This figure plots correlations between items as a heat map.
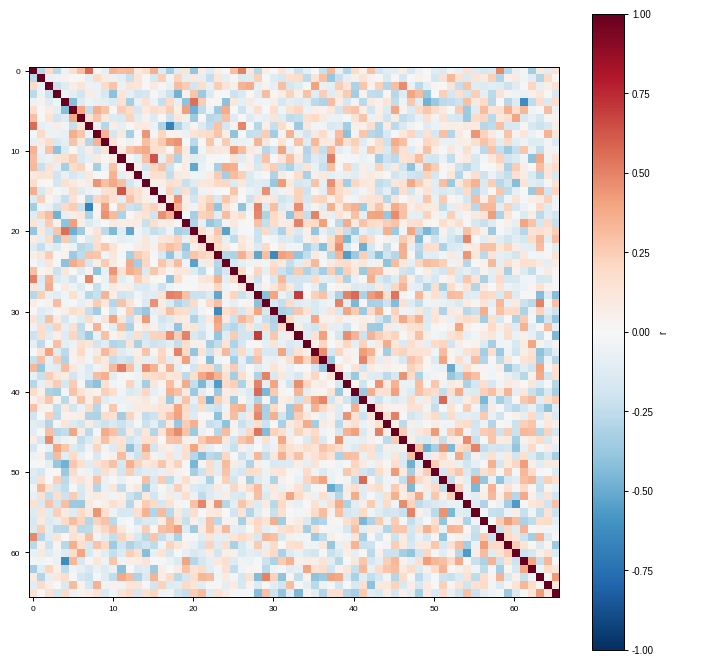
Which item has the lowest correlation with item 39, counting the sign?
23
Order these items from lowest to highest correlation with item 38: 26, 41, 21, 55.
41, 26, 55, 21
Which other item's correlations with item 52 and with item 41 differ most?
51
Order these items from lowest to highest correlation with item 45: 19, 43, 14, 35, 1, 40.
1, 14, 35, 19, 40, 43
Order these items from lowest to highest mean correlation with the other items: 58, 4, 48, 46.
4, 58, 48, 46
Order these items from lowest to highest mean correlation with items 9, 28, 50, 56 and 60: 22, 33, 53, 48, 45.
48, 53, 22, 33, 45
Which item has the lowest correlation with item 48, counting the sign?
21
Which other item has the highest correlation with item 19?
33
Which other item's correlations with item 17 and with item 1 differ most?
37
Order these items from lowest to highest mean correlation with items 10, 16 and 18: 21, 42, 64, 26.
64, 21, 26, 42
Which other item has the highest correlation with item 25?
10
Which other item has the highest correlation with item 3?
47
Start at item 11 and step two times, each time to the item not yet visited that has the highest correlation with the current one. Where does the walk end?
29
